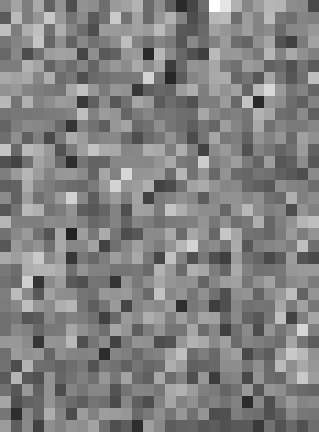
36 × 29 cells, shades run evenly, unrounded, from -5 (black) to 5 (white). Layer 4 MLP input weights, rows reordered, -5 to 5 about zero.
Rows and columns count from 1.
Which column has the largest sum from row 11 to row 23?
3
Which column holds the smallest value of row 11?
7
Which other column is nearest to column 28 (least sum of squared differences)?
22
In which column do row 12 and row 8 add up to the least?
13
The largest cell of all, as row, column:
1, 20
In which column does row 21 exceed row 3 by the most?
18
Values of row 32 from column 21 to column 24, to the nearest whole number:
0 0 -2 1
